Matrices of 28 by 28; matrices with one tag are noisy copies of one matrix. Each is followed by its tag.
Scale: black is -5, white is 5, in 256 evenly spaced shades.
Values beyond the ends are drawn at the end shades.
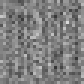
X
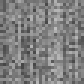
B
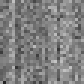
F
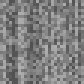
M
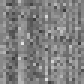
M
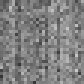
F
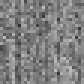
F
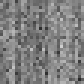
F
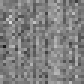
B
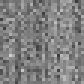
F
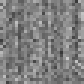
X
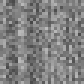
M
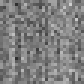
F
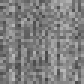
F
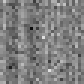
M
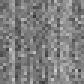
F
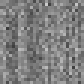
M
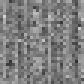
X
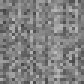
B
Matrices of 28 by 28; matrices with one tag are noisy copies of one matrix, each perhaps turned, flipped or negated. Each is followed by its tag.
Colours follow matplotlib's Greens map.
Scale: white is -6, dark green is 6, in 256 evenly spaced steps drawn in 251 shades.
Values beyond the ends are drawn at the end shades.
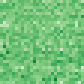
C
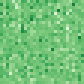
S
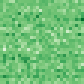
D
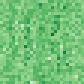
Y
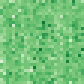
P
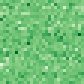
D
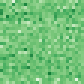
S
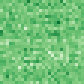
Y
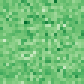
Y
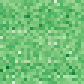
S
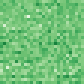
S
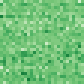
C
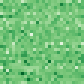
C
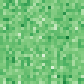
D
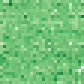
C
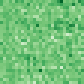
P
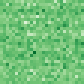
Y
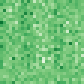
P
